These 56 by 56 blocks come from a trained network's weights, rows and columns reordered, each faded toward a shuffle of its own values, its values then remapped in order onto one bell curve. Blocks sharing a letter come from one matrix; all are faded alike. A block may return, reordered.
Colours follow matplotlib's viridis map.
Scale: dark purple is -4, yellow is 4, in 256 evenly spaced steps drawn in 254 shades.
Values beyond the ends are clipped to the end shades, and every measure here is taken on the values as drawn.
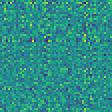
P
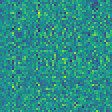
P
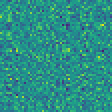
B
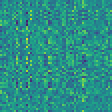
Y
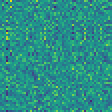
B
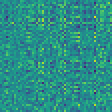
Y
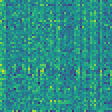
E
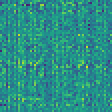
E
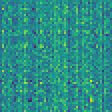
E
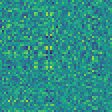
B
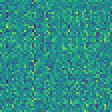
P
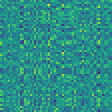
Y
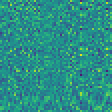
B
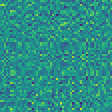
B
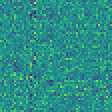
P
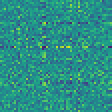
P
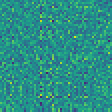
B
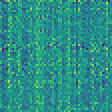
E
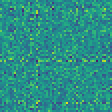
P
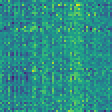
E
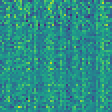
E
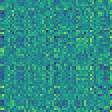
Y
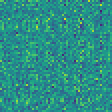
P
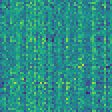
E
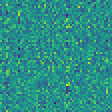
P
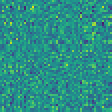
B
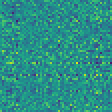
P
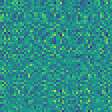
B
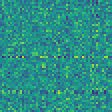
P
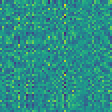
Y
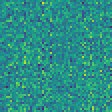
P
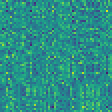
B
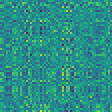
Y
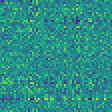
P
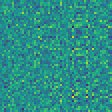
B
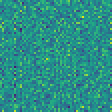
B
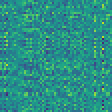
Y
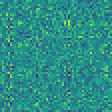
P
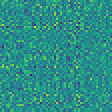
B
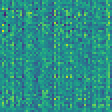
E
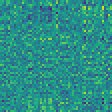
B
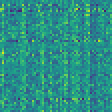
E
